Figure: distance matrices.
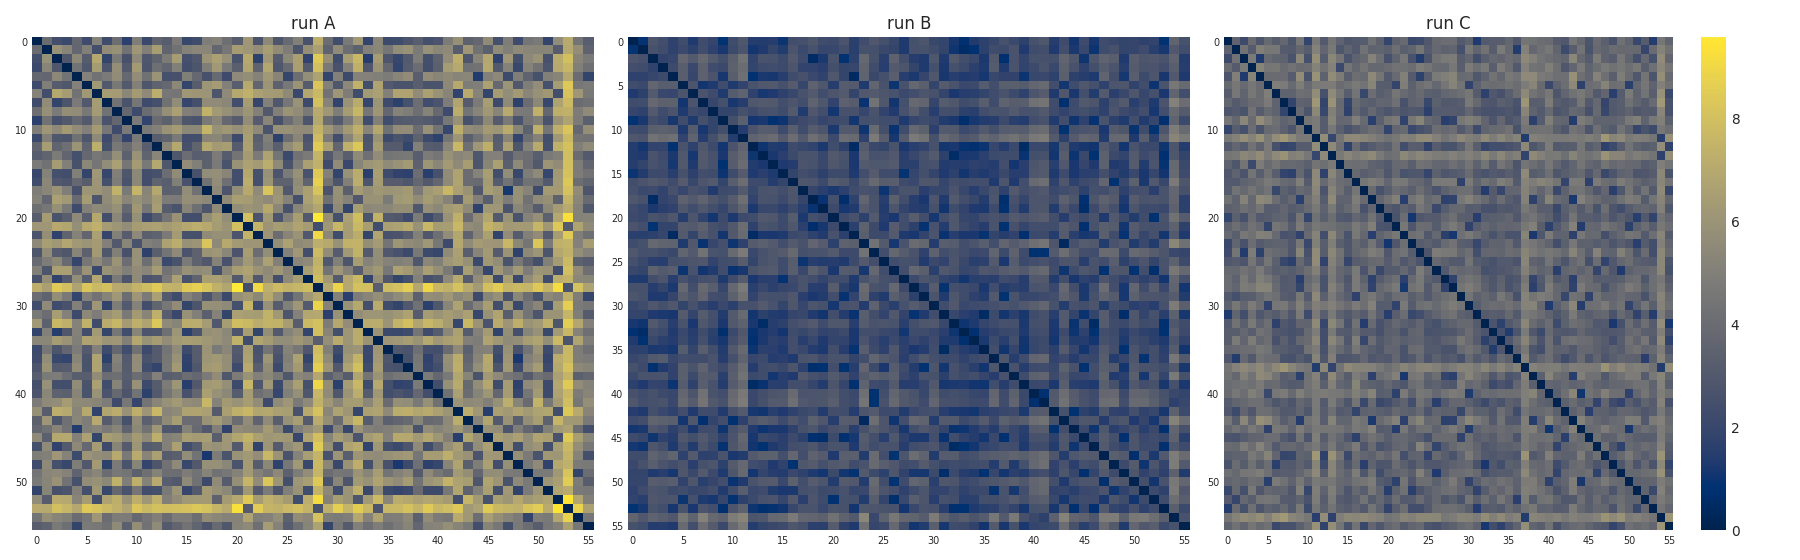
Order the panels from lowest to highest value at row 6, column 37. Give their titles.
run B, run C, run A
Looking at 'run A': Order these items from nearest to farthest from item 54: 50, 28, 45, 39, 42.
50, 39, 45, 42, 28
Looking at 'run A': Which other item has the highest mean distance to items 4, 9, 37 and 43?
28
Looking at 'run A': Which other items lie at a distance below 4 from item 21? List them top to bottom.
28, 34, 53
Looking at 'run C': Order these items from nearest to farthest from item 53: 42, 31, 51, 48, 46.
31, 51, 48, 42, 46
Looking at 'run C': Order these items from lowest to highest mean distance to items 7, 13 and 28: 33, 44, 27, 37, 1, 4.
27, 33, 1, 37, 44, 4
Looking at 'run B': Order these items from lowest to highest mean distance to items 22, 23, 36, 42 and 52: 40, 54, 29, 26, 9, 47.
9, 26, 47, 29, 40, 54
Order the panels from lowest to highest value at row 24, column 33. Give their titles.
run B, run A, run C
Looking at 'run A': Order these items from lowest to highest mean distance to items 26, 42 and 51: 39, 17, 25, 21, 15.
15, 39, 25, 17, 21
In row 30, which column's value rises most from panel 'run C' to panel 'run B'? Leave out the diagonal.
40
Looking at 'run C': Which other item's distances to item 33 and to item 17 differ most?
35
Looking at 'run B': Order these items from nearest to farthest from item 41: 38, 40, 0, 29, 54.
40, 54, 29, 0, 38
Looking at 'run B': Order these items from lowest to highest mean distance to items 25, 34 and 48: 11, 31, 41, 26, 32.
31, 32, 26, 41, 11
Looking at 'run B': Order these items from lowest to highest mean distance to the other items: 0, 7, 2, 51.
0, 51, 2, 7
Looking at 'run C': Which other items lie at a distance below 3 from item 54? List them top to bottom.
11, 13, 37
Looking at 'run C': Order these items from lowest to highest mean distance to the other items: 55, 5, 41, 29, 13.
41, 55, 29, 5, 13
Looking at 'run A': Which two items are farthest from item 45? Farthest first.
53, 28
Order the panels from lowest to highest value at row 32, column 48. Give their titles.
run C, run B, run A
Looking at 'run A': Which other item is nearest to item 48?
36
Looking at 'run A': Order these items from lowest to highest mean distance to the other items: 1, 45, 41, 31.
1, 31, 41, 45
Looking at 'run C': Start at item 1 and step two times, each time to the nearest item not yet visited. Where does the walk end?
52
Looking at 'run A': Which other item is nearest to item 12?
37
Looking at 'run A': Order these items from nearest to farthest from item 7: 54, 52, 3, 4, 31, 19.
3, 54, 4, 19, 31, 52
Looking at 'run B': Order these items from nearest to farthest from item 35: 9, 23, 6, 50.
9, 6, 50, 23
